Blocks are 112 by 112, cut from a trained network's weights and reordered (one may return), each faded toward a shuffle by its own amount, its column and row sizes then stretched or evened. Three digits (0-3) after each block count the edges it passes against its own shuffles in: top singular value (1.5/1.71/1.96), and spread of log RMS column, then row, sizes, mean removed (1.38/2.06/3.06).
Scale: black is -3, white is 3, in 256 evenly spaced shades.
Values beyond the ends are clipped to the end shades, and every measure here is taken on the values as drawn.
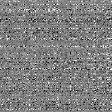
1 2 3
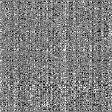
3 1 3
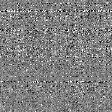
0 1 3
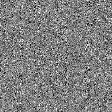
1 2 0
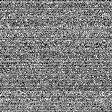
3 0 1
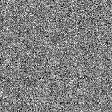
1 0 1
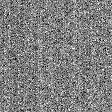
0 0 0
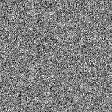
1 0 0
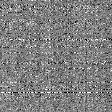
1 0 3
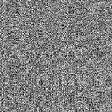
3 1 1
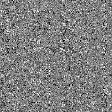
0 2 1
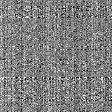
3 0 3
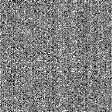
1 1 2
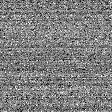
2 0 1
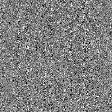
0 2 0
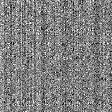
3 0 2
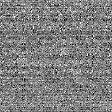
2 2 1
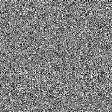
2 1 1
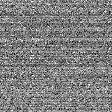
3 1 0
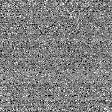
0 0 2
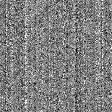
2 2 0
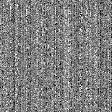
3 2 0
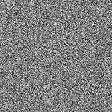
2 0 1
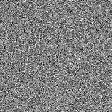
2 0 0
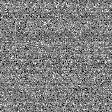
0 0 1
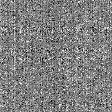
1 1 2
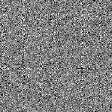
1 2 2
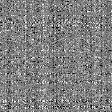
2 1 3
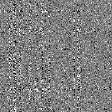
1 3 2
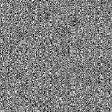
3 3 0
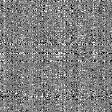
2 2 3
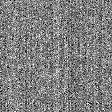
1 0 1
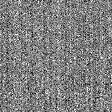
1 0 1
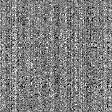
3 1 2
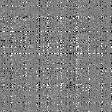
2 3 3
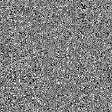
0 2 2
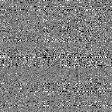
1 2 3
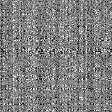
3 1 3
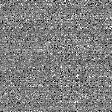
0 1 2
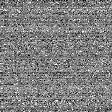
2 0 2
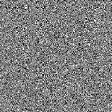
2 2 1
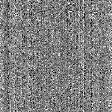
2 2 1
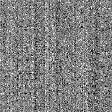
2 1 1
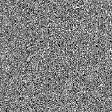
2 2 0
